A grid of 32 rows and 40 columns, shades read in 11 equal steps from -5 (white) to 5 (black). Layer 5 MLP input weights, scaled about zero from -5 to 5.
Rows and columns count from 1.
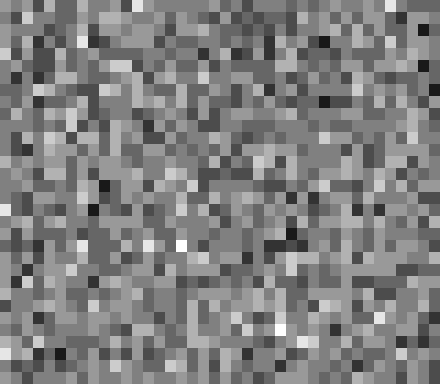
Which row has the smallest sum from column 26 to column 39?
22
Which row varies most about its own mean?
21
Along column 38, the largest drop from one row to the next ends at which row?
24
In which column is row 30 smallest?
1
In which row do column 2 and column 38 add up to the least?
10
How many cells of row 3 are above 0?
16
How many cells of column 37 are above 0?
12
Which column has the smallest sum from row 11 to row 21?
17
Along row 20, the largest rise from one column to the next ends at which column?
27
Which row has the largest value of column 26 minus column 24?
14
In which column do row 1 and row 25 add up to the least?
13
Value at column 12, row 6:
-3
